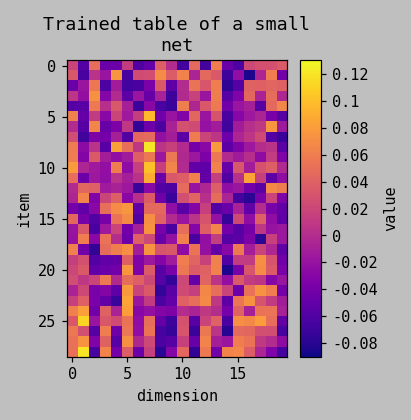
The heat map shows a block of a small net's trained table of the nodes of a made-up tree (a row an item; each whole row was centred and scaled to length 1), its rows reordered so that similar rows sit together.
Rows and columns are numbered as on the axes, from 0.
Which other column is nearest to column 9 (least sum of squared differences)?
8
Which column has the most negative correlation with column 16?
4
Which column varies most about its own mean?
1
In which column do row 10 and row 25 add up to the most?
7
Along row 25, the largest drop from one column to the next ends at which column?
2
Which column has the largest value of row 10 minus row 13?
9
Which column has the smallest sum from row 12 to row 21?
14
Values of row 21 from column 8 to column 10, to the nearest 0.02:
-0.06 -0.08 0.02
